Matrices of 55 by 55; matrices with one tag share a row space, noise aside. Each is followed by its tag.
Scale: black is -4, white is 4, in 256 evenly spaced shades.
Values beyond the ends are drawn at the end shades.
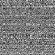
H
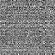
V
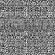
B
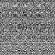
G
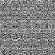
G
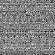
H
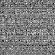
B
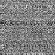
B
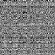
G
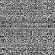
B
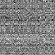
V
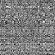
V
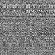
H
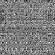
B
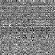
G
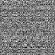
G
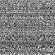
V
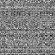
V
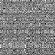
H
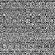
H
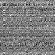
H
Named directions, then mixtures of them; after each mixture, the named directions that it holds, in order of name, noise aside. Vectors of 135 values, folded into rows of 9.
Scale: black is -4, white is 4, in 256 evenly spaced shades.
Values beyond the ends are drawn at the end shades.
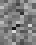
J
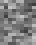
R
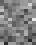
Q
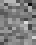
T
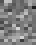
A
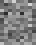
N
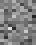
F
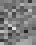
F, N.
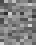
N.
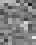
T.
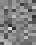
F, Q.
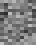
N, R.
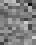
T.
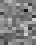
Q, T.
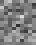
A, J, R.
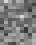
A, R.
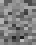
A.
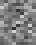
J.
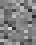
F.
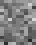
Q.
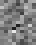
J.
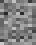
N.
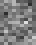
N, Q, T.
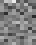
J, N, T.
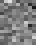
A, T.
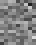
J, T.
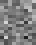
F, J, Q.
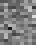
F, R.
